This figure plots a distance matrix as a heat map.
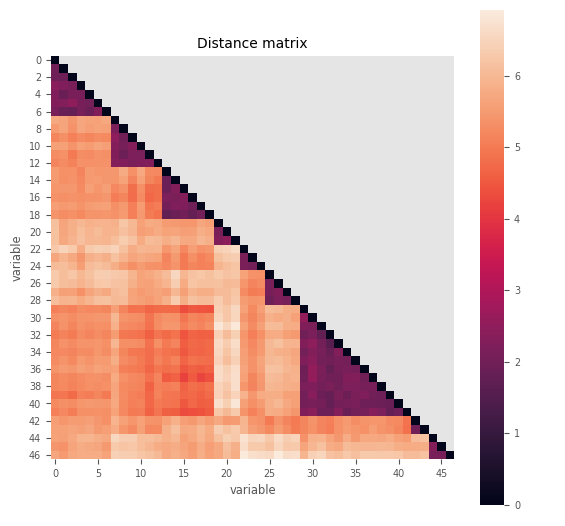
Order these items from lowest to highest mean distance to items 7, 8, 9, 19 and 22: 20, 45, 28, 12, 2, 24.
12, 24, 20, 2, 28, 45
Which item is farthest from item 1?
22
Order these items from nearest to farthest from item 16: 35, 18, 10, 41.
18, 41, 35, 10
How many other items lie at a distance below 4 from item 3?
6
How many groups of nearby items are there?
9
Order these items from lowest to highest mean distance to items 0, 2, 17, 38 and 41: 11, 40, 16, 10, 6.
40, 6, 16, 11, 10
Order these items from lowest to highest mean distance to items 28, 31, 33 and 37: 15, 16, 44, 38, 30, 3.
38, 30, 15, 16, 3, 44
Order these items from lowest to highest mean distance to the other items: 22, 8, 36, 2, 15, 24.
36, 15, 2, 8, 24, 22
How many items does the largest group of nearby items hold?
13
